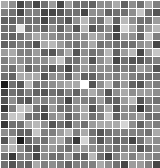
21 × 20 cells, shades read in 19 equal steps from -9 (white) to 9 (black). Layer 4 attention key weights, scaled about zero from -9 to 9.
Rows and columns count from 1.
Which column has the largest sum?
1
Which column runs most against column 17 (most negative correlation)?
8
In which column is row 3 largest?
6
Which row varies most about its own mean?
11
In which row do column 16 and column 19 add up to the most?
21
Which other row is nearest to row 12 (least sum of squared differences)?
20
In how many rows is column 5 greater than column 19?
10
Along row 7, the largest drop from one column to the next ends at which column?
19
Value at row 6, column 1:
2
